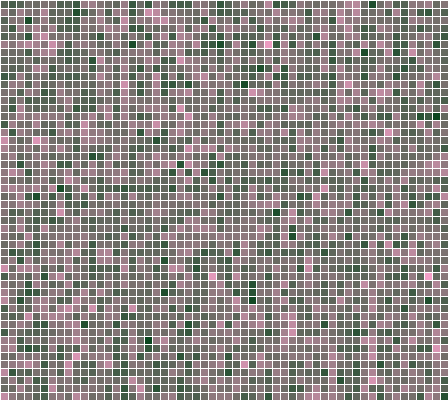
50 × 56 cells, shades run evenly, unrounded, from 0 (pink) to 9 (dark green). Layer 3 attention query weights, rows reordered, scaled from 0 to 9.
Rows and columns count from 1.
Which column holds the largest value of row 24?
8
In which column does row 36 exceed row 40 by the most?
4
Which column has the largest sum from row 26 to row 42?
45
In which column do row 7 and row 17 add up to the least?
49
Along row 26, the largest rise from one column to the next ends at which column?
52
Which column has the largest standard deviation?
55
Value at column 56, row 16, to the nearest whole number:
5
